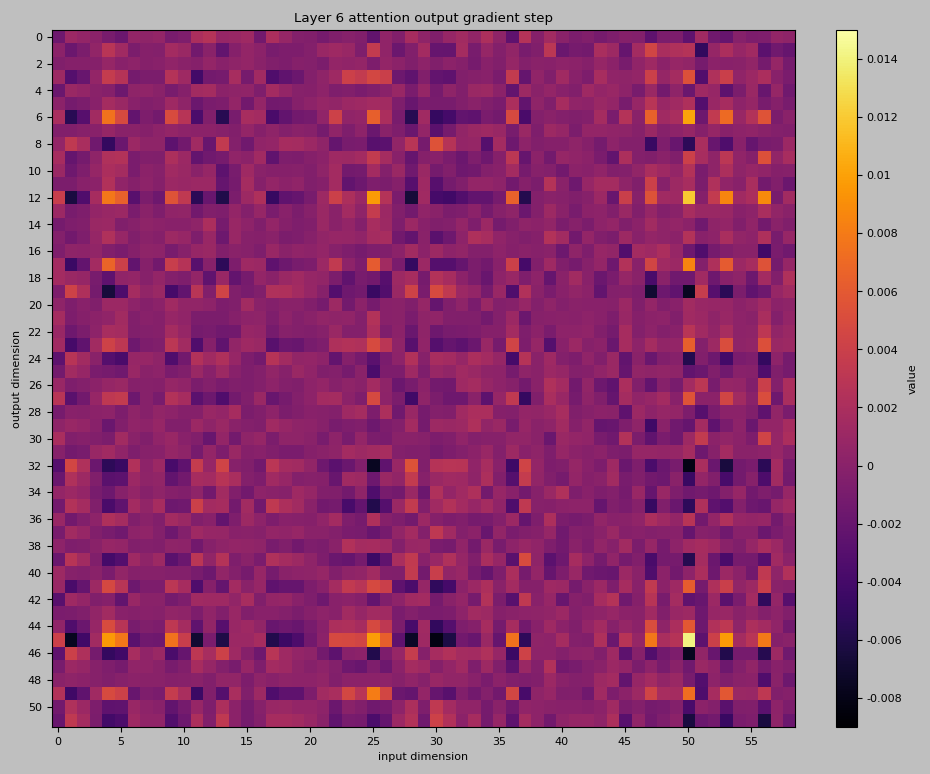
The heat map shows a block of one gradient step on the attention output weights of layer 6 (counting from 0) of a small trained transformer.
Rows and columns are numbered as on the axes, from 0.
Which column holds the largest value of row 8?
30
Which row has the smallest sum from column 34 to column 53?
19
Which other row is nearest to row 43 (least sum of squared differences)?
31
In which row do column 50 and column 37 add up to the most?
45
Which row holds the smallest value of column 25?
32
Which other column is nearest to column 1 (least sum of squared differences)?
13
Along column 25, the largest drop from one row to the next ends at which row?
46
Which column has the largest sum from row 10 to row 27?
50
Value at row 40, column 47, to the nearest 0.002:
-0.004
